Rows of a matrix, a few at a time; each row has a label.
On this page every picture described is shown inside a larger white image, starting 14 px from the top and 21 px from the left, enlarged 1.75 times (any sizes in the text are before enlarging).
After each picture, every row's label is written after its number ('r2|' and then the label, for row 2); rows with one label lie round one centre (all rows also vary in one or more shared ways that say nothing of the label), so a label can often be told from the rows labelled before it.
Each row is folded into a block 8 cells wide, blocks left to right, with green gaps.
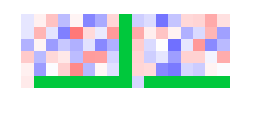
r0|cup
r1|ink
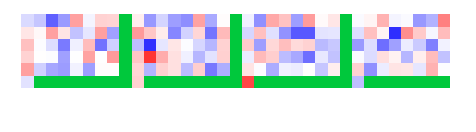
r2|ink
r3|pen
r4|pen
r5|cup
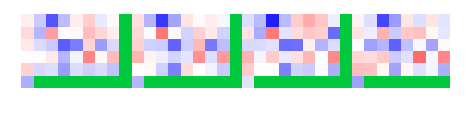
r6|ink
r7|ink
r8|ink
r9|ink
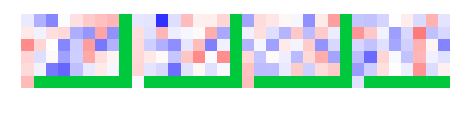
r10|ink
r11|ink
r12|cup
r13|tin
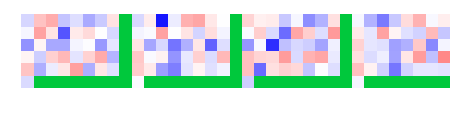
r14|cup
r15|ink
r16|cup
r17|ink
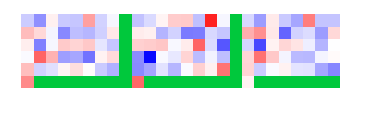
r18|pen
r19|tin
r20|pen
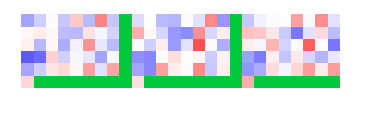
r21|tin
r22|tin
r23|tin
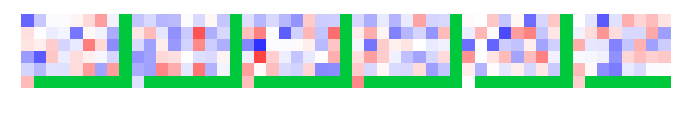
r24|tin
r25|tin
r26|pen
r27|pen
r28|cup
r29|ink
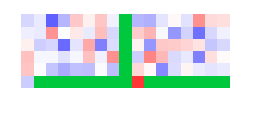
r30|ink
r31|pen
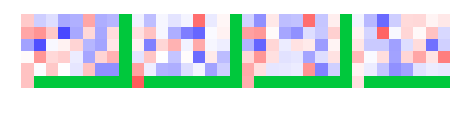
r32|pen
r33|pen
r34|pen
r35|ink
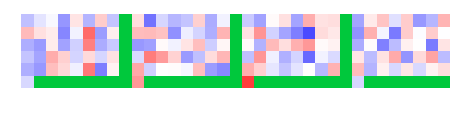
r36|tin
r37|pen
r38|pen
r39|cup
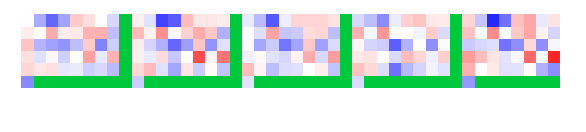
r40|ink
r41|ink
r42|ink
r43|ink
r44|ink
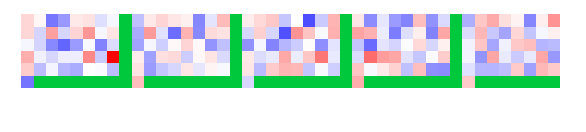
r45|ink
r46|cup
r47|cup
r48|pen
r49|cup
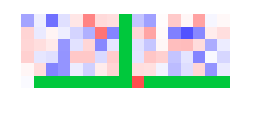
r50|ink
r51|pen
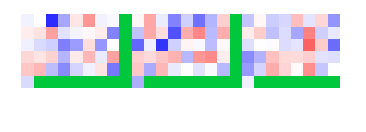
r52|ink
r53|cup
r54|tin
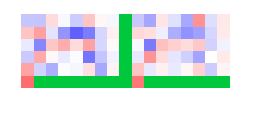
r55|pen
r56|pen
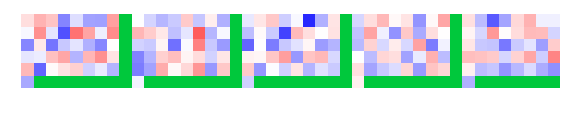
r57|cup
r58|tin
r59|cup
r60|cup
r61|ink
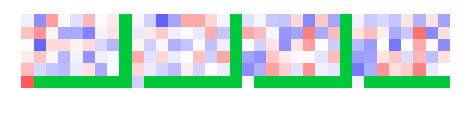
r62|pen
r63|ink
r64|tin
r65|tin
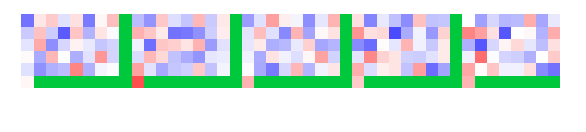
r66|cup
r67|pen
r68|cup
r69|pen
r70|pen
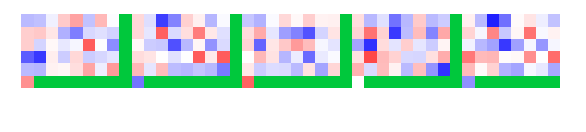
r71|tin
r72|ink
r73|pen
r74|pen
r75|ink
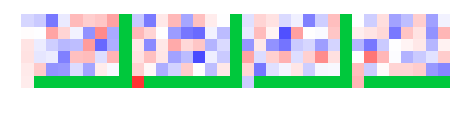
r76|ink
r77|pen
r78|cup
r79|pen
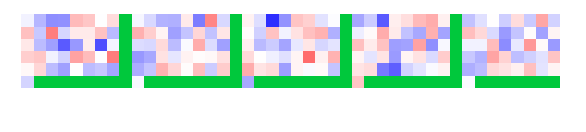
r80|ink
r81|tin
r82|ink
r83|ink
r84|tin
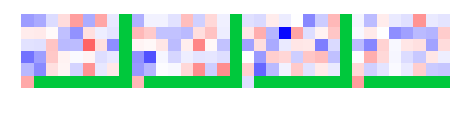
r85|tin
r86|tin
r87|cup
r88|pen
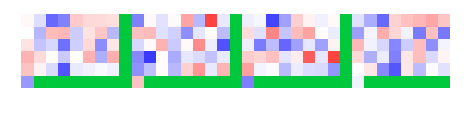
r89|ink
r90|tin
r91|ink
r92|ink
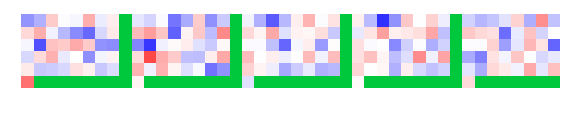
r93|pen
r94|pen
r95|ink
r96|ink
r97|tin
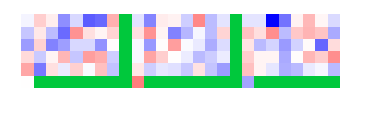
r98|cup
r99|pen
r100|ink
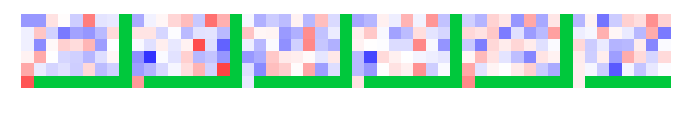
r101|pen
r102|tin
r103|tin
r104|tin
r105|pen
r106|ink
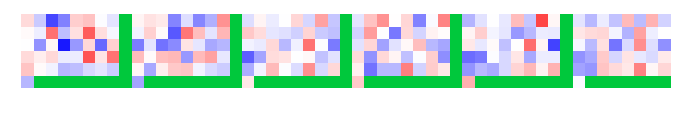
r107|ink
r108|cup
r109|tin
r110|cup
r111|tin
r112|tin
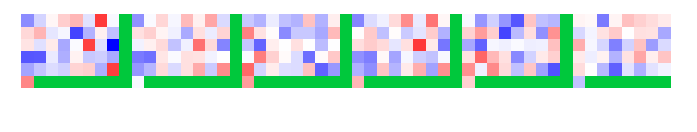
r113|tin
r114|tin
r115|pen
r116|tin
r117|pen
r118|ink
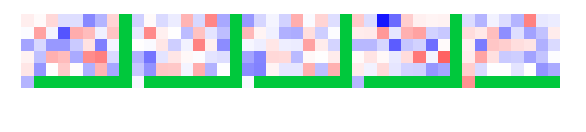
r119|cup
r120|tin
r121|tin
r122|ink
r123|pen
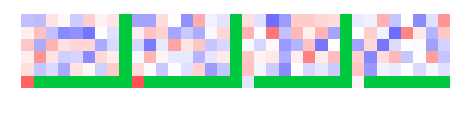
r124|pen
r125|pen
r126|ink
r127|cup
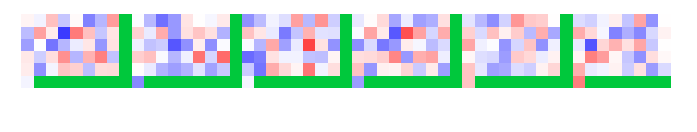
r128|cup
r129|ink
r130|tin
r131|cup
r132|ink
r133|pen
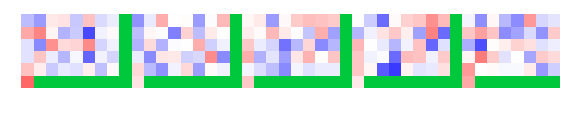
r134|pen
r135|cup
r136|ink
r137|ink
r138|pen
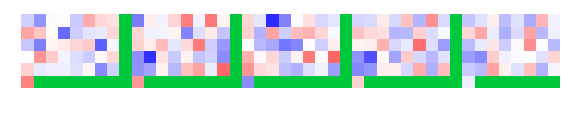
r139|pen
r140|tin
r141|ink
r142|tin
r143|tin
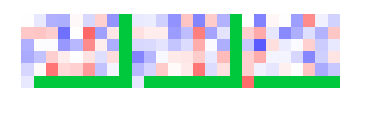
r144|tin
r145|tin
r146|pen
